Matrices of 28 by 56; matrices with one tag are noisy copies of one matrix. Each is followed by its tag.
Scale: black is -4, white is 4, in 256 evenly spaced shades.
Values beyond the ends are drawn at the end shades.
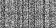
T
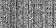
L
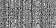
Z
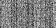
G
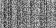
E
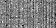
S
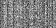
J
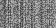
Z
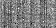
E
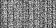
J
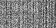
S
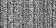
J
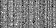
J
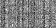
T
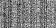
E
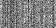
L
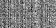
Z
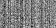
Z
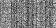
G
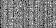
J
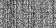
L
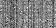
L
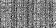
G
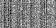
E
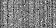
J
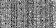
G
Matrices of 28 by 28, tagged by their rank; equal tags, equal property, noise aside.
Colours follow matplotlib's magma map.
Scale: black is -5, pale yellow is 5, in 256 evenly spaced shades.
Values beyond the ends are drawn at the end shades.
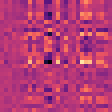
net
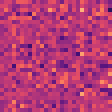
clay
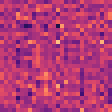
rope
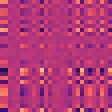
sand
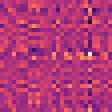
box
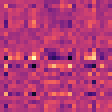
net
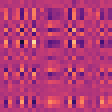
sand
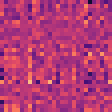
rope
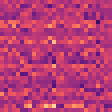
rope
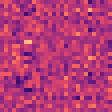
clay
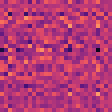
box
